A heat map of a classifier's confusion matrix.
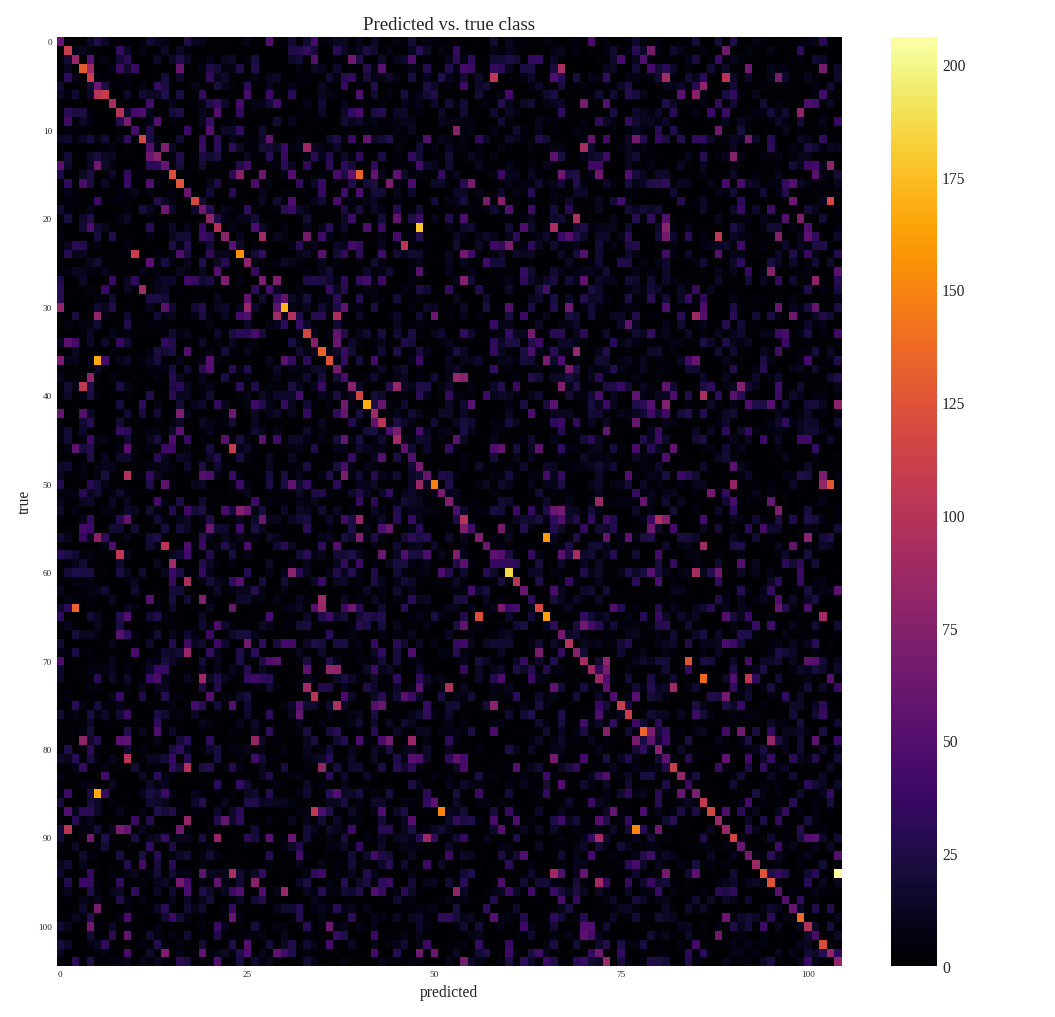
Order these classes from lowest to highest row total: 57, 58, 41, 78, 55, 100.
100, 57, 78, 55, 58, 41
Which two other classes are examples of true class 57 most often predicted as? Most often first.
14, 86
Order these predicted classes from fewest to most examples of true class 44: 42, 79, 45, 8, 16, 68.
68, 79, 42, 8, 16, 45
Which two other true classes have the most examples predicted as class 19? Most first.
72, 63
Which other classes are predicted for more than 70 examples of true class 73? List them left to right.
33, 52, 82
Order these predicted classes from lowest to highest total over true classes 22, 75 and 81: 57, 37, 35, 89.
57, 35, 89, 37
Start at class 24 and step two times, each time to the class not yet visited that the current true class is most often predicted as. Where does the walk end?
53
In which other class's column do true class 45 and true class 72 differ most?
86
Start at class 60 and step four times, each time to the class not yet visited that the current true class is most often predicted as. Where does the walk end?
50
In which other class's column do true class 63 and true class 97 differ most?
35
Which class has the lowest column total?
18
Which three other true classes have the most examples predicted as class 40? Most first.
15, 54, 56
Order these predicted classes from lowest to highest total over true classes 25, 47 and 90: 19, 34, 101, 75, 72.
34, 75, 19, 101, 72
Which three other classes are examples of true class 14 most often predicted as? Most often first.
103, 5, 0
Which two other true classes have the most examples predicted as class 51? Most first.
87, 60
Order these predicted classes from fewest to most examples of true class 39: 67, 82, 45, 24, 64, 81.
64, 82, 24, 81, 67, 45
